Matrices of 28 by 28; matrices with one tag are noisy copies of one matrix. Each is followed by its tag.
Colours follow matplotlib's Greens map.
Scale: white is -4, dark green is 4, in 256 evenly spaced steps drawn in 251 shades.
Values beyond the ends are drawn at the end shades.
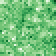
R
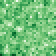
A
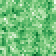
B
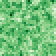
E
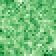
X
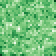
A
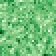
X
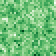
B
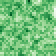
E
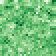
R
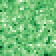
X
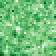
A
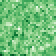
A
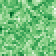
E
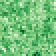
B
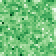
E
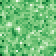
A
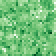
B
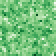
B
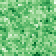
B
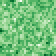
X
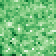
A
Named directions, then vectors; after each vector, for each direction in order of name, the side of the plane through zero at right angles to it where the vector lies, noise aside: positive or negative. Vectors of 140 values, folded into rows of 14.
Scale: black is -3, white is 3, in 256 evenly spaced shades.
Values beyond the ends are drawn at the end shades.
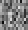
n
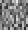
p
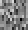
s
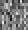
negative, negative, negative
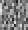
positive, negative, positive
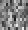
positive, positive, negative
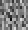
negative, negative, negative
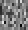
negative, positive, negative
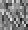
positive, positive, positive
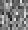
negative, negative, negative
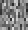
negative, positive, negative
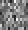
positive, positive, negative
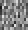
negative, positive, negative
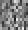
positive, positive, negative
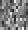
positive, positive, negative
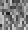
negative, negative, negative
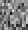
negative, positive, positive
